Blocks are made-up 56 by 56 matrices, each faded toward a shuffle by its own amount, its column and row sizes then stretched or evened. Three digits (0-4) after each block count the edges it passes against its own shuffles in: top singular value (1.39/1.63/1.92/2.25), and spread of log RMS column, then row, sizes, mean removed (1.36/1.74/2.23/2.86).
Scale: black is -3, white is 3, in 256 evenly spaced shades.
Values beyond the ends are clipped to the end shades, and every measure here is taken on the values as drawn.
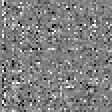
0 3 2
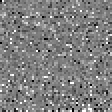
1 0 2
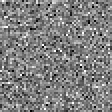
0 0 0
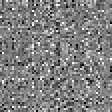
3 2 1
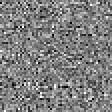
2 0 2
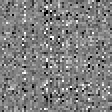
0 4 2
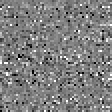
1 0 3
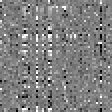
4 4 1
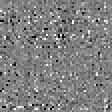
0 1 3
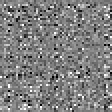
2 3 3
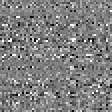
2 1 4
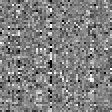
3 3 1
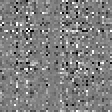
0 4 3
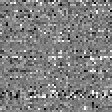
0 1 4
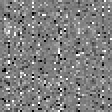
3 3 0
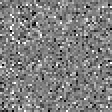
0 1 1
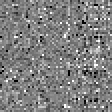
2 2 1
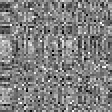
4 1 1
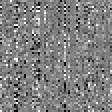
3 4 1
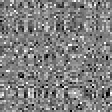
4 0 2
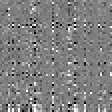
4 4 3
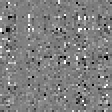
2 3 2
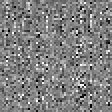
1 4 1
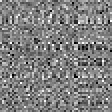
4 1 2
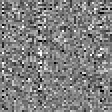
2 3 1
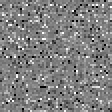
0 0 2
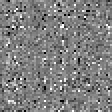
0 3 3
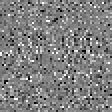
3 0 1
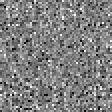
2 0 1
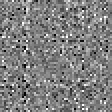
1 3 2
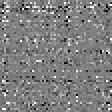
2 2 4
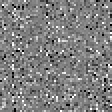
0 2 1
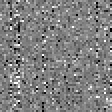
0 3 1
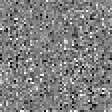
1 3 1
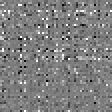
0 3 4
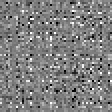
2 4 4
